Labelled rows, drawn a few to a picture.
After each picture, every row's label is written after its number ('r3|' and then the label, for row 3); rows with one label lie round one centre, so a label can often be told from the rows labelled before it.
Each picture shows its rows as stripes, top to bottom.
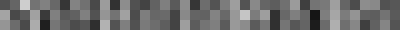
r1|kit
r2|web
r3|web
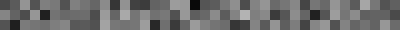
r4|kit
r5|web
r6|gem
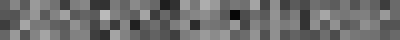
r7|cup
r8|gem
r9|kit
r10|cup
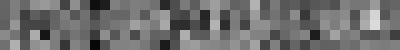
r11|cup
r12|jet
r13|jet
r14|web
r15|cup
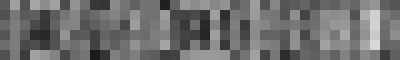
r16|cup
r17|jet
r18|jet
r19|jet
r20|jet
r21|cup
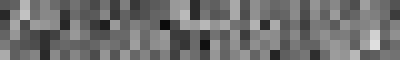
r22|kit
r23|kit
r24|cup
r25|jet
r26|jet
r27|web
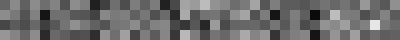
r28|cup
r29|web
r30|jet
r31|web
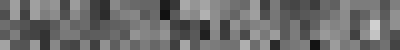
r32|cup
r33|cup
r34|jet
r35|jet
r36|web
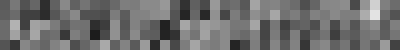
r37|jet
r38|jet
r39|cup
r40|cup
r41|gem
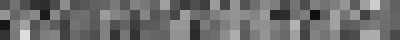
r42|jet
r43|web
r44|kit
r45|kit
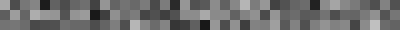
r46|web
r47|cup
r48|jet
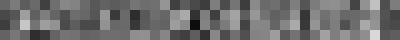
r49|jet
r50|kit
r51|kit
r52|jet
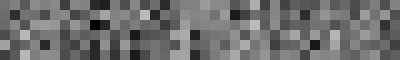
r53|cup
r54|gem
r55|cup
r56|kit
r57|web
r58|kit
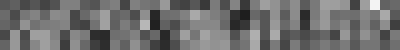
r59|jet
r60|gem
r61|gem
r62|cup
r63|cup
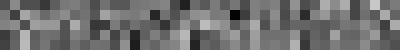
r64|jet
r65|gem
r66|cup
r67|kit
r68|kit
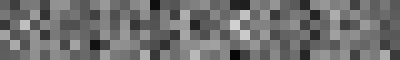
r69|gem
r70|web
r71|kit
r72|web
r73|cup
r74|gem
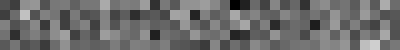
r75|gem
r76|kit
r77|web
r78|gem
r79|jet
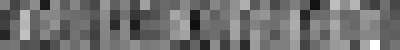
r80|web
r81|kit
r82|kit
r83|kit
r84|jet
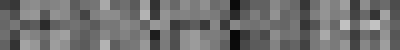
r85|gem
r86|gem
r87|jet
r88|gem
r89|gem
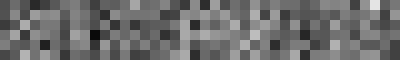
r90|jet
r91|cup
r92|kit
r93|cup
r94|web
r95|kit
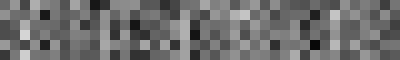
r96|cup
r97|web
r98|kit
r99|kit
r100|web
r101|kit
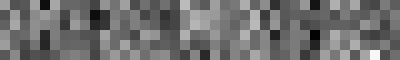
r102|web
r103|cup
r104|cup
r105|web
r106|web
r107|jet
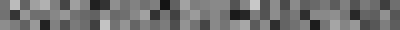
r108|cup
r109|gem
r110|web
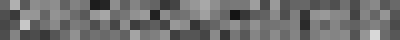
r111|cup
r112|gem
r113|kit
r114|jet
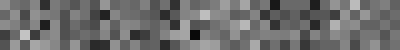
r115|web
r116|cup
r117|web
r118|kit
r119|cup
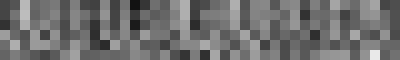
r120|kit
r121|kit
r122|kit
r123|web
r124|cup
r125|jet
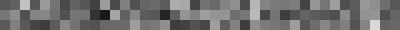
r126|kit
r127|cup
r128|jet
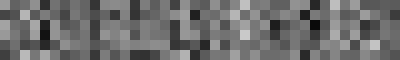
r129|web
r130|kit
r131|web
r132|web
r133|jet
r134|kit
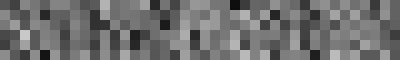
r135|gem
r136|web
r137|cup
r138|kit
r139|kit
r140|web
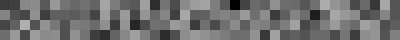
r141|gem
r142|web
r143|kit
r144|cup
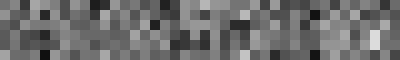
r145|cup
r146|web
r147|gem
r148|jet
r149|jet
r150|web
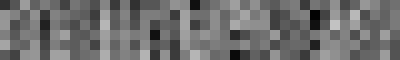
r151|kit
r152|web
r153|web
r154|gem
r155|web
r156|gem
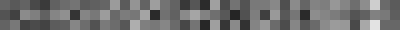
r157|jet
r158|gem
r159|jet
